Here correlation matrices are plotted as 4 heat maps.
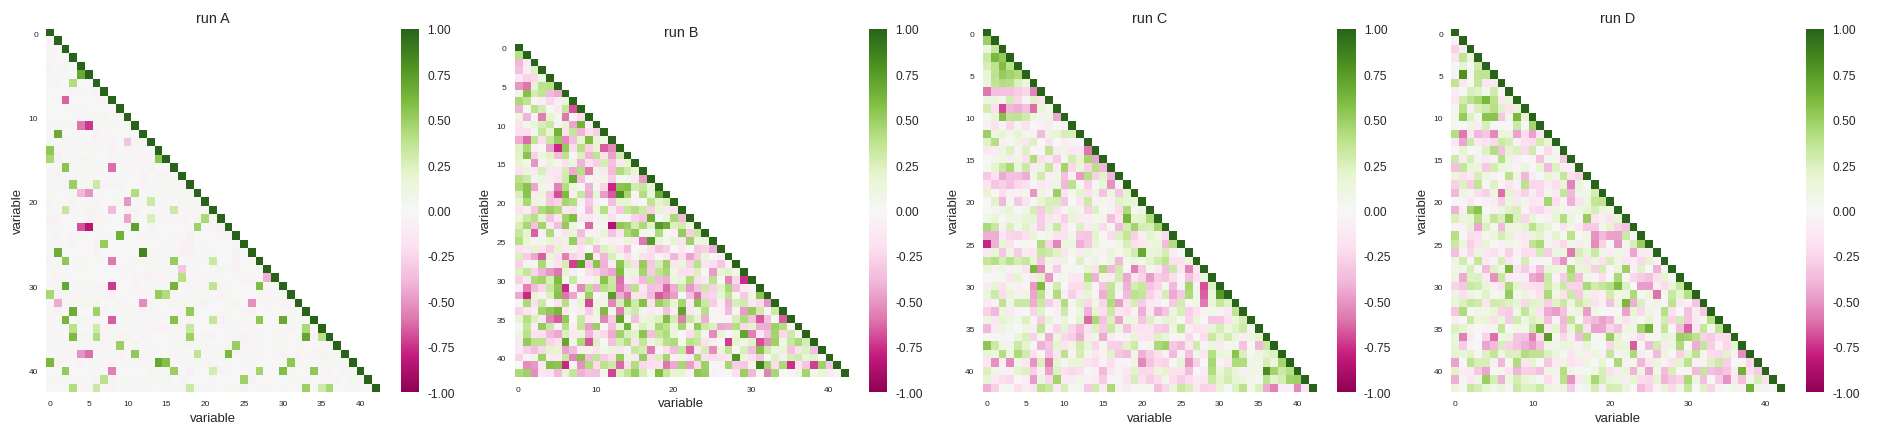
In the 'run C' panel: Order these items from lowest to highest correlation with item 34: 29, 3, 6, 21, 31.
29, 31, 6, 3, 21
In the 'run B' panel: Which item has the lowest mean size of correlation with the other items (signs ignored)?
26
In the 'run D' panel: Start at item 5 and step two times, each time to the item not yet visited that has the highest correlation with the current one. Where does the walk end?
10
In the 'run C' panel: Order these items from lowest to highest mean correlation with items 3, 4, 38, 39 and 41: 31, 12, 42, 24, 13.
24, 42, 13, 31, 12
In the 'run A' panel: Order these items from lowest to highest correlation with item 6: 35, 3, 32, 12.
12, 32, 35, 3
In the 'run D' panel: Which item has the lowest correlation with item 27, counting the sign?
14
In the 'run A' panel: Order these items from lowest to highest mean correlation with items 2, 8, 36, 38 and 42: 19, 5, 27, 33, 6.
5, 27, 19, 6, 33
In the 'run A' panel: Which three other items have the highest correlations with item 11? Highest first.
23, 38, 19
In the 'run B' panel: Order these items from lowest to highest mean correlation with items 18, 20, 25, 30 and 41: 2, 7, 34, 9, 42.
2, 9, 42, 34, 7
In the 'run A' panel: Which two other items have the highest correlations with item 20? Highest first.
22, 13
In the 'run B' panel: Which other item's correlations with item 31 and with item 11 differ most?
27
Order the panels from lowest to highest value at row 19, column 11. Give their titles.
run B, run D, run C, run A
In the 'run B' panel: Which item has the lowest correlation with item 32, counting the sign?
1
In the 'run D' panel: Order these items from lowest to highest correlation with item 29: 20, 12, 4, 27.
4, 20, 27, 12
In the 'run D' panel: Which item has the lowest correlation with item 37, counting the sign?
23
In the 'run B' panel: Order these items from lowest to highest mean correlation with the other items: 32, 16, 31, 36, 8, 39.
32, 31, 39, 8, 16, 36
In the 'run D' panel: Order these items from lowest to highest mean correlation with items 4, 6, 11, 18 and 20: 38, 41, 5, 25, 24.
24, 25, 5, 41, 38
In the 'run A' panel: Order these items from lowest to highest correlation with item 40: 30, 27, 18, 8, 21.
8, 18, 21, 27, 30
